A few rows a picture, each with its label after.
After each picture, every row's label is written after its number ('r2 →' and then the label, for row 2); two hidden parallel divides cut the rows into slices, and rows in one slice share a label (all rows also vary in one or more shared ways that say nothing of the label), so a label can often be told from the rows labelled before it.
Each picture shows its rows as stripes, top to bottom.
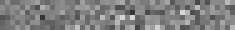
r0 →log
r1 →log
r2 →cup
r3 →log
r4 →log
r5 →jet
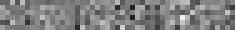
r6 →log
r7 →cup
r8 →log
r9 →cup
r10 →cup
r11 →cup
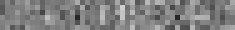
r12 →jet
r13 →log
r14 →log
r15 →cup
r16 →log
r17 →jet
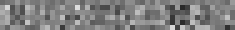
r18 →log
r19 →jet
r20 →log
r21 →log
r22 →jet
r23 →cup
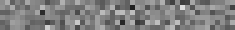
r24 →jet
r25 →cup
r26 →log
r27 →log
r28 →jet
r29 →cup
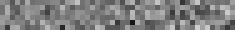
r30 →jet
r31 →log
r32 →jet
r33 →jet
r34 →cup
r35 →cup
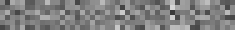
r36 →cup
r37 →log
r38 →log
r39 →cup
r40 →log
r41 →log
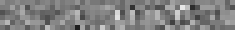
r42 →log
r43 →cup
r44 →jet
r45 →jet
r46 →jet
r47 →cup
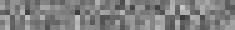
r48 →log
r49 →cup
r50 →cup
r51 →jet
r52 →jet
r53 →jet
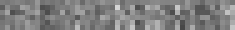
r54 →log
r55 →jet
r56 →jet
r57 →log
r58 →jet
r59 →jet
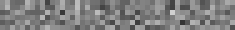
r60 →jet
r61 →jet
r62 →log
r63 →log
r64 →jet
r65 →cup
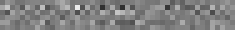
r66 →log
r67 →jet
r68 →log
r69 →log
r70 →log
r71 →log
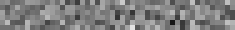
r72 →log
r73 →log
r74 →cup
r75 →cup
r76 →jet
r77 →jet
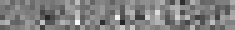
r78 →jet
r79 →log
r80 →jet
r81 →jet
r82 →jet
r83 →log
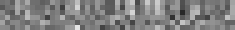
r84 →jet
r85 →jet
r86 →jet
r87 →jet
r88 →cup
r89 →jet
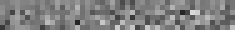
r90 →log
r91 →log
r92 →jet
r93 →cup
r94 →cup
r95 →jet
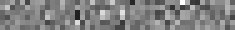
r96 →cup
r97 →jet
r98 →cup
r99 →cup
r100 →jet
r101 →log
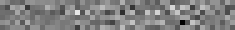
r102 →log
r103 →cup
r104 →jet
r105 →log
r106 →jet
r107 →cup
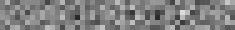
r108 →jet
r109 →log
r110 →cup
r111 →cup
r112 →jet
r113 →cup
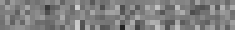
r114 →log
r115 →jet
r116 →log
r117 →log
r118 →jet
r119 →jet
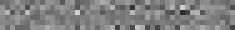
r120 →log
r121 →cup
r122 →jet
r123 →log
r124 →log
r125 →cup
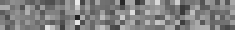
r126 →jet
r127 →jet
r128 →jet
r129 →cup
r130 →jet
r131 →cup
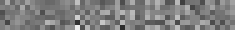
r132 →jet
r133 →log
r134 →log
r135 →jet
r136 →cup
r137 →jet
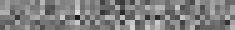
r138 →log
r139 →jet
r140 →jet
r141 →cup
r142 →jet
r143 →jet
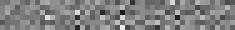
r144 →cup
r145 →log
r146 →jet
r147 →cup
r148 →jet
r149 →cup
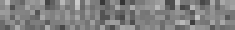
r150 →jet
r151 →jet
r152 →log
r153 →log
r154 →log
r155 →log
